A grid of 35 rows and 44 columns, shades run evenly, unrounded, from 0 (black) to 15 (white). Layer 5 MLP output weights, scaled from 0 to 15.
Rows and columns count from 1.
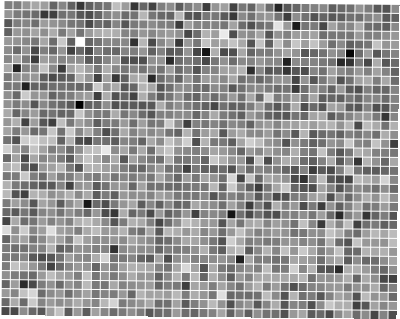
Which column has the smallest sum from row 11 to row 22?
38
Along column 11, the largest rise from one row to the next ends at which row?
10
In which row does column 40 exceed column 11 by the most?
9
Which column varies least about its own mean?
14
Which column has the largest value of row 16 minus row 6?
39
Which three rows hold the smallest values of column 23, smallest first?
6, 1, 7
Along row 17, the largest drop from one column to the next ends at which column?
13
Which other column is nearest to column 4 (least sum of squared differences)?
19
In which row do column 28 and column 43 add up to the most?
20
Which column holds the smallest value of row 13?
43
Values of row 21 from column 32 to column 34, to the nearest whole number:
12 6 5
